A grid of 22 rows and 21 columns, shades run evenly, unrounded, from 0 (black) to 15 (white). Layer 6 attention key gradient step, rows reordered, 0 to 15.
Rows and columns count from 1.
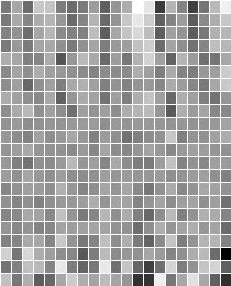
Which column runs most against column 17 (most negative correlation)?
16
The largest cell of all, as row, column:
1, 13
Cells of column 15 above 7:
17
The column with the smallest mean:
15
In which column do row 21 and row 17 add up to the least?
14
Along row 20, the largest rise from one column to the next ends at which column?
3
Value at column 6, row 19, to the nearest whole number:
12
